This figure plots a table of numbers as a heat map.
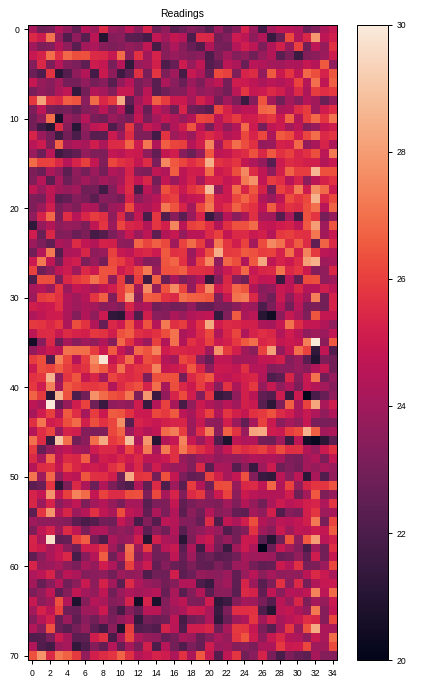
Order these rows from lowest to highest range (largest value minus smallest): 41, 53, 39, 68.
53, 68, 39, 41
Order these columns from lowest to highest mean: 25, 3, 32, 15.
3, 15, 25, 32
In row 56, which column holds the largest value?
34
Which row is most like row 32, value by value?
65
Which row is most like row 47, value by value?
27
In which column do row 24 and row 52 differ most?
2
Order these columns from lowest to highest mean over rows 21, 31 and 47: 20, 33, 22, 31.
20, 33, 22, 31
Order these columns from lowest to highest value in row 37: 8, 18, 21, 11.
21, 18, 11, 8
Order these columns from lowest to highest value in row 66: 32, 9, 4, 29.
9, 4, 29, 32
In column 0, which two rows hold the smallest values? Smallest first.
35, 22
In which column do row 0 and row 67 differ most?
32
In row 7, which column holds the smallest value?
5
